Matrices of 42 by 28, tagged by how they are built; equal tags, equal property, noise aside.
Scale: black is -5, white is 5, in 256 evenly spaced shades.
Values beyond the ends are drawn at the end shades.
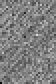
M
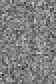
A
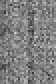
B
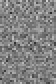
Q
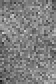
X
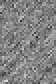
M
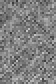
M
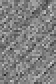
M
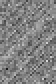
M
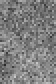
X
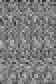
Q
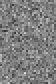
A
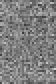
B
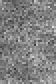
X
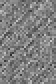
M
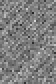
M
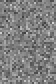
A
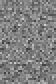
Q
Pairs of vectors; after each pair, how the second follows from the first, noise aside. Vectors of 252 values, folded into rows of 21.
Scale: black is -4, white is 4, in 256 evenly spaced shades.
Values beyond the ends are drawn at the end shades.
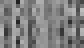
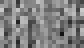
copied.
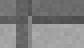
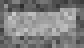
wrapped around.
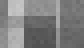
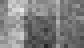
copied.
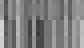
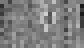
reversed, negated, partly zeroed.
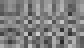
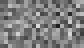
wrapped around, negated.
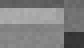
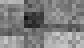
wrapped around.
